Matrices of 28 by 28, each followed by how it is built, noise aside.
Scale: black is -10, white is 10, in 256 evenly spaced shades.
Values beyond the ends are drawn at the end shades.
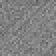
Hankel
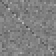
diagonal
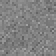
Hankel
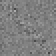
banded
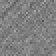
Hankel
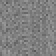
repeating rows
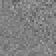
upper triangular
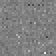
sparse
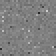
sparse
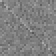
diagonal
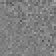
upper triangular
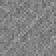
Hankel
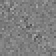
banded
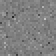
sparse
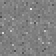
sparse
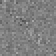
banded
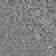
upper triangular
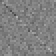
diagonal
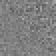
upper triangular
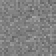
repeating rows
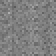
repeating rows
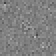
banded
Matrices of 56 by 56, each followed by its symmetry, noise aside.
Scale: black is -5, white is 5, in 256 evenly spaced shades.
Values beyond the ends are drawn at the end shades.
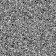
same after a half turn.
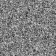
antisymmetric.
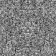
mirrored left to right.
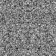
mirrored left to right.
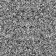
mirrored left to right.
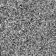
antisymmetric.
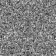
mirrored left to right.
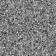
same after a half turn.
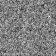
no symmetry.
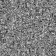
same after a half turn.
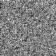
antisymmetric.
